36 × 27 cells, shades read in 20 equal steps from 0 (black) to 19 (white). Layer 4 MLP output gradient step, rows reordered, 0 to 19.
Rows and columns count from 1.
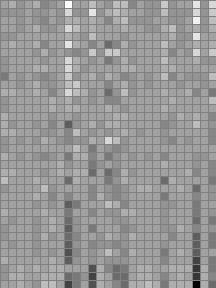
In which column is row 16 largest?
25
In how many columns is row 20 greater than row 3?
6
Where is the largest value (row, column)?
1, 9
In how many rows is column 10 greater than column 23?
14
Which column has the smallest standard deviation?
4
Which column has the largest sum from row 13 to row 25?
10
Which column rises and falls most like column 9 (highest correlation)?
21
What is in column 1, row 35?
11
